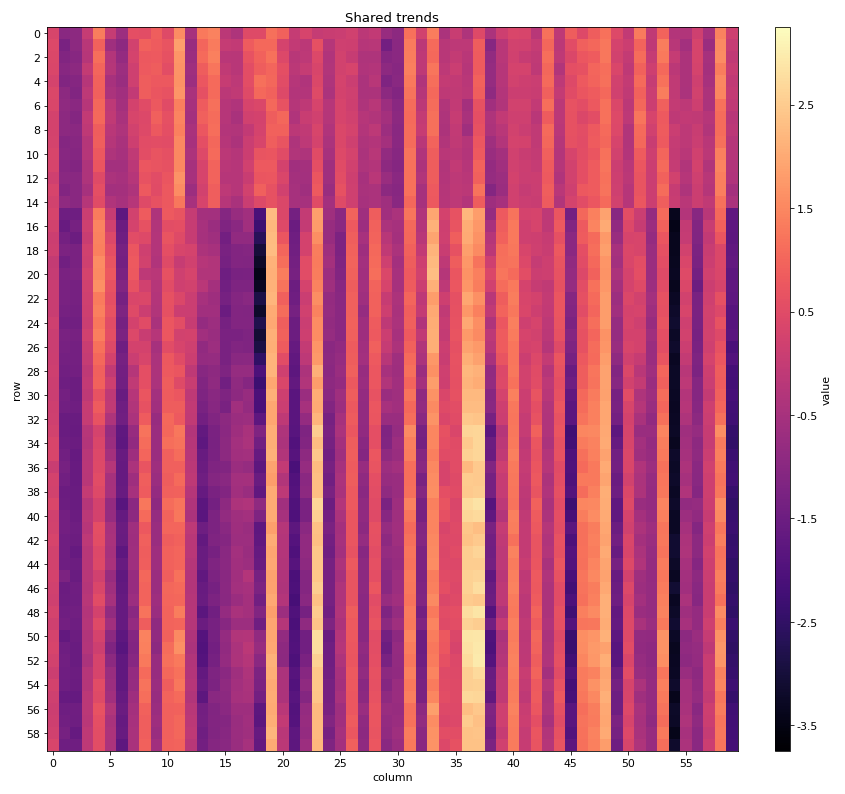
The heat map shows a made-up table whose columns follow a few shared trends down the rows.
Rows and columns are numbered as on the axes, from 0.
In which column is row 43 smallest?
54
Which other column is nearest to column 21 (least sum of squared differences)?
6
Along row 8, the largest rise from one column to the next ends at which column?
31
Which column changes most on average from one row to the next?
18
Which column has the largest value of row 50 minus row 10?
36
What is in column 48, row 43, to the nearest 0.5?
2
